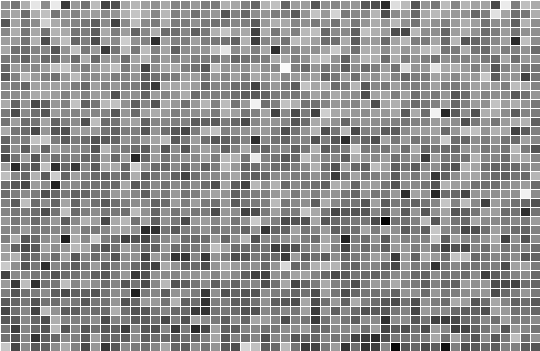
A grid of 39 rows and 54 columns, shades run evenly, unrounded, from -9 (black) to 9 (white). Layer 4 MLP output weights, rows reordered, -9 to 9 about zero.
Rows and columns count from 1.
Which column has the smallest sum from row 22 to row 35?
35
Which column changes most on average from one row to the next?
26
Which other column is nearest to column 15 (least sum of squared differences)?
27
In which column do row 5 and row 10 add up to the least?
16
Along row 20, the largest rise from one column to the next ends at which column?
6
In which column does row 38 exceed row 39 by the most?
40
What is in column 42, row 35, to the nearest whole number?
-4
